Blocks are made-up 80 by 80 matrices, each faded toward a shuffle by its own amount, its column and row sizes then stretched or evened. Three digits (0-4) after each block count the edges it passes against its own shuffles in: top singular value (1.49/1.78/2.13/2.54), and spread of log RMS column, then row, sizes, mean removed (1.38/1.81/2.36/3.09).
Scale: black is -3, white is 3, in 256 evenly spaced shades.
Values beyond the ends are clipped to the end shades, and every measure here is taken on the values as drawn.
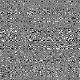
3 2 4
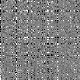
4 4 3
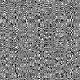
4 3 0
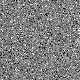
0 0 1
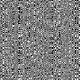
4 4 0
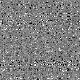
1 1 3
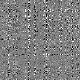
1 4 3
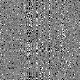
3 4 1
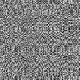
4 3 1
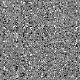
2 3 2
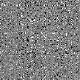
1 3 2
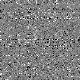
1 2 3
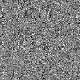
2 2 1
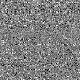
1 0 3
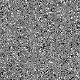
0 2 0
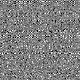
3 0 3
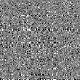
3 2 3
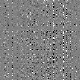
3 4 2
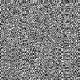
4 2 0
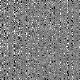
0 4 2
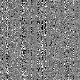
2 4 0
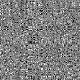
3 1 2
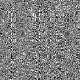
3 3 0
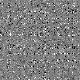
1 2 3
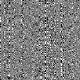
3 4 0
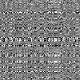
4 2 4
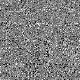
1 2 2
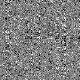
2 3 2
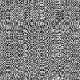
4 3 0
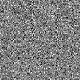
2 1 0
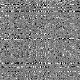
3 2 4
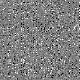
2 3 1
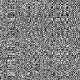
4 3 1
